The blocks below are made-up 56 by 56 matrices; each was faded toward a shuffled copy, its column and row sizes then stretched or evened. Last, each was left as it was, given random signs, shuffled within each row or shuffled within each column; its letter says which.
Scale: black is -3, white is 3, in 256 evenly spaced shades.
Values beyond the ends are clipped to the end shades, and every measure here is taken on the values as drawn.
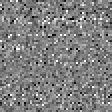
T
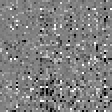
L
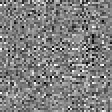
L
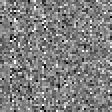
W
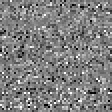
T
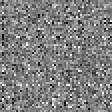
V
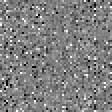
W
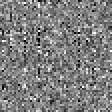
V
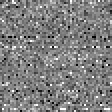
T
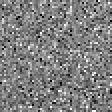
W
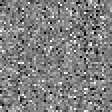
W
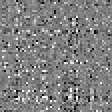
L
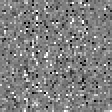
W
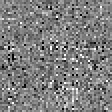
V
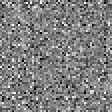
L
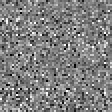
V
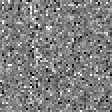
W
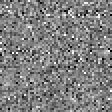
T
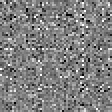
L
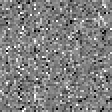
W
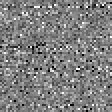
T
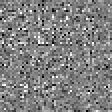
V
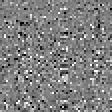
L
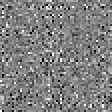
L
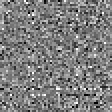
V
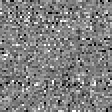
T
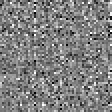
V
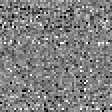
T
